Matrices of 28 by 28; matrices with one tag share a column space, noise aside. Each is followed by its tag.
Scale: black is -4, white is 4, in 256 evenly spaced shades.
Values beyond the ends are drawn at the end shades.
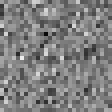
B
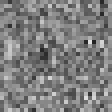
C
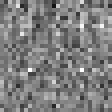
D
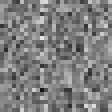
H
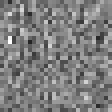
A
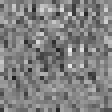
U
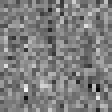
D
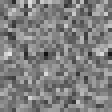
B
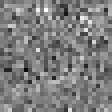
U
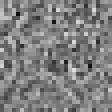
U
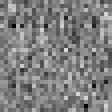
D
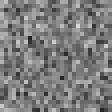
C
